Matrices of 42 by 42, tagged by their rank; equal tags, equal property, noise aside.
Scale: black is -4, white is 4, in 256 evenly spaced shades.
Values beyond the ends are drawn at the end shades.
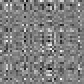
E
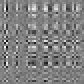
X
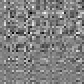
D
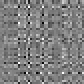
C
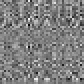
D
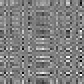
C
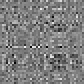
D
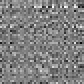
E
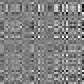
C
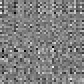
D
